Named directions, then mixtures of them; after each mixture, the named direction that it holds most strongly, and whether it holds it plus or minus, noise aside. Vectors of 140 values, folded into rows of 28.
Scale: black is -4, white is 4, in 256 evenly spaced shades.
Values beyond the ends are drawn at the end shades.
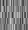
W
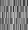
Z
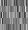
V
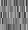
V, plus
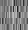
Z, plus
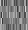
V, plus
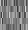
V, plus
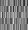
Z, plus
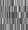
V, minus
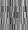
W, minus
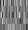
V, minus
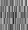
Z, minus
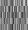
Z, minus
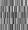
Z, minus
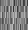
Z, plus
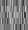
W, plus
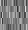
V, plus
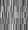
W, plus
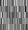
V, minus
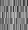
Z, plus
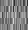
Z, plus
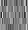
V, plus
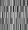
Z, plus
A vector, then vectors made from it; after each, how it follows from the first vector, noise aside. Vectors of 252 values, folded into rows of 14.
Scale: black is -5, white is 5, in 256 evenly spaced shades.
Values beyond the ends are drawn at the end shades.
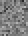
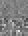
wrapped around, negated, partly zeroed.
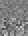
reversed, negated, partly zeroed.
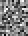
negated, scaled up.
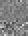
reversed, negated, partly zeroed.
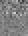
wrapped around, negated, partly zeroed.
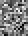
reversed, scaled up.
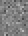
partly zeroed.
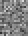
negated.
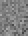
wrapped around, shrunk.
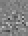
partly zeroed.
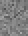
wrapped around, shrunk.
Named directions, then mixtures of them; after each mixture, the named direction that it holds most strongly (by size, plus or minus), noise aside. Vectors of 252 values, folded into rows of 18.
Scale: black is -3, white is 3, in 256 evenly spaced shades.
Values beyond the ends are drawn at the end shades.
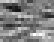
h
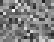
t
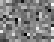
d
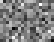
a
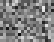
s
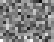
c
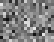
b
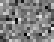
d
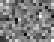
d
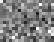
a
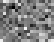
t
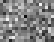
b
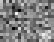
a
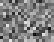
b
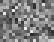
t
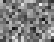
a
